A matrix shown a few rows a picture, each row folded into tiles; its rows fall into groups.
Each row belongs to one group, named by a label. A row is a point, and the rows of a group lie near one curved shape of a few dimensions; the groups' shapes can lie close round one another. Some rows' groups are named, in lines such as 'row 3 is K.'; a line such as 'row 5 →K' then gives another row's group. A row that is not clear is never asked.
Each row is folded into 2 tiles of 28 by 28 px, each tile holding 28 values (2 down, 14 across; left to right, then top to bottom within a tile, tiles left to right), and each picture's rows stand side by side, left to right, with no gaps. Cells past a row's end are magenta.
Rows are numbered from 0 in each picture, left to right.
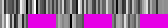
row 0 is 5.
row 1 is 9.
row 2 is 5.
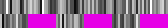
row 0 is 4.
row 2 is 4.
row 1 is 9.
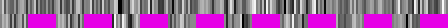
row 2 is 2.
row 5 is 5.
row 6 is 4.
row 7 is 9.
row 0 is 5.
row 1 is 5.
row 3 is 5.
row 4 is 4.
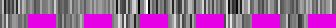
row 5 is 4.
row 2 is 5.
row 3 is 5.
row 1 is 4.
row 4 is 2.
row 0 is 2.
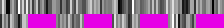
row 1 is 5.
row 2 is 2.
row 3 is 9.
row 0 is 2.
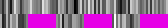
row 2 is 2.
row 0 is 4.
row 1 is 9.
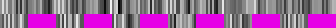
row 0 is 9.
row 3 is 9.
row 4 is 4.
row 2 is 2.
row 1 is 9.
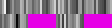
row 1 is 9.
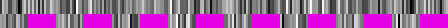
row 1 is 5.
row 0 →9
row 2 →4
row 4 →9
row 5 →4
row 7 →9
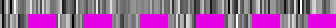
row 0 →4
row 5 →5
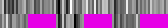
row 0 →2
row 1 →4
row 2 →4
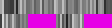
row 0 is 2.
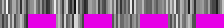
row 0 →9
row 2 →2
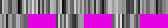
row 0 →9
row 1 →2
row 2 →9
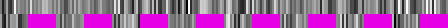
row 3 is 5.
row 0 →4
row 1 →4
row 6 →9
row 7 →4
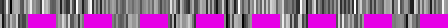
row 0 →4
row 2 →4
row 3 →9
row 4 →4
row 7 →9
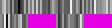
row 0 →9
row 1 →4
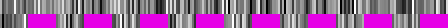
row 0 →4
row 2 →9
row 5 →5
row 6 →2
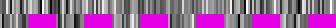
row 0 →4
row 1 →4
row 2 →5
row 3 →4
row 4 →9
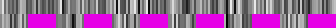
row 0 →5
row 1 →2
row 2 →5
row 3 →9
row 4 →4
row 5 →5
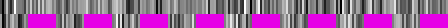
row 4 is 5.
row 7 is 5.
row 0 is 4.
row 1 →4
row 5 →9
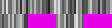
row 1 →5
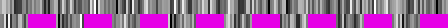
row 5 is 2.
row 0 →9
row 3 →4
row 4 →9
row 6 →4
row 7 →9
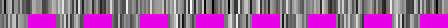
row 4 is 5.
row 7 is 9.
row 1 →9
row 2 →4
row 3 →9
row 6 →9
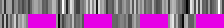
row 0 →5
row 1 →4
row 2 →2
